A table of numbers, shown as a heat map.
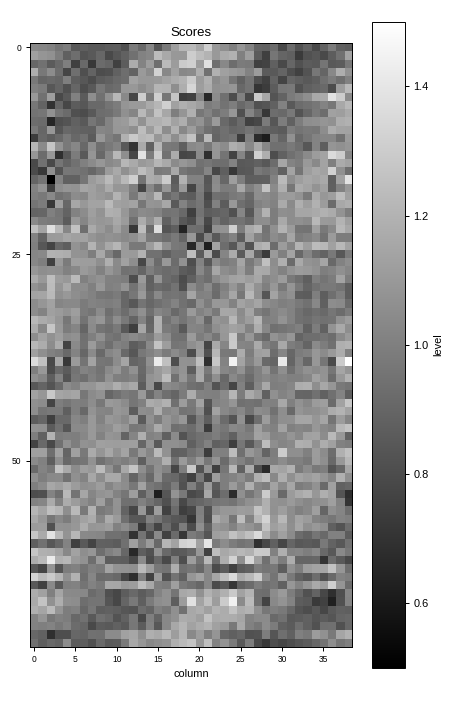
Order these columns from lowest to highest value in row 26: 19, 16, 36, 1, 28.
19, 36, 1, 16, 28
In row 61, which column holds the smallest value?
12
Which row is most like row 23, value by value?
53
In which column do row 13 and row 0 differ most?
21
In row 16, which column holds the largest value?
38
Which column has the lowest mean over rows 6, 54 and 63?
24
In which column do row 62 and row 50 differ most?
2
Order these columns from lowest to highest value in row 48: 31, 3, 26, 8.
26, 3, 31, 8
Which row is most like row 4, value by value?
72
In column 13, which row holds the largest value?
13
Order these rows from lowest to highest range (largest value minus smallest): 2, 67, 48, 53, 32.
32, 53, 48, 2, 67
